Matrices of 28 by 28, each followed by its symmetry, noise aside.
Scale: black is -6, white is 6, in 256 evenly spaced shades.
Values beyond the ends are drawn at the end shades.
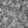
no symmetry.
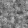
antisymmetric.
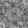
same after a half turn.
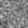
symmetric across the other diagonal.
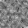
same after a half turn.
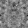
mirrored left to right.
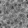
same after a half turn.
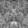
mirrored left to right.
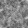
same after a half turn.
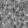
antisymmetric.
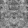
mirrored left to right.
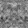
mirrored left to right.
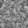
no symmetry.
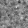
no symmetry.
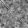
symmetric across the other diagonal.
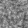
no symmetry.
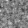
antisymmetric.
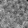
symmetric across the other diagonal.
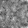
mirrored top to bottom.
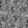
same after a half turn.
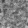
no symmetry.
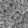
symmetric.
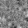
antisymmetric.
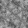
same after a half turn.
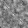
symmetric across the other diagonal.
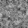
same after a half turn.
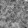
no symmetry.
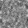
same after a half turn.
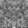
mirrored left to right.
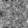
mirrored top to bottom.
